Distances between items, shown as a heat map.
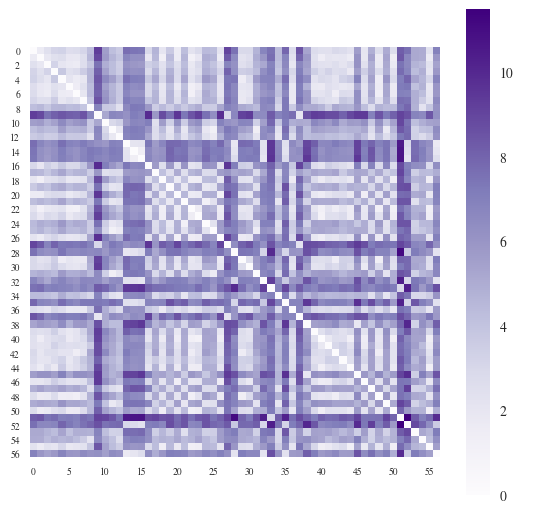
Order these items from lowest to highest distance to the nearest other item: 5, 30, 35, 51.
5, 30, 35, 51
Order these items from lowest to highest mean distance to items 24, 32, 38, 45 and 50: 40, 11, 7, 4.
11, 40, 7, 4
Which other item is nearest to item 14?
15
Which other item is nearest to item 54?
8
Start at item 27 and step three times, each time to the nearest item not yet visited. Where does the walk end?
10
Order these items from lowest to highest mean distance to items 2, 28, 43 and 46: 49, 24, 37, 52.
24, 49, 52, 37
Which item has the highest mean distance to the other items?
51
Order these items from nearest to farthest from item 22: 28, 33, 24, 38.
24, 38, 28, 33
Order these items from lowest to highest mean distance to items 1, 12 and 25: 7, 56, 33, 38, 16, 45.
7, 16, 38, 45, 56, 33
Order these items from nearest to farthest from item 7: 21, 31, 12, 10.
12, 21, 31, 10
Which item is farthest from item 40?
9
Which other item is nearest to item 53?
21
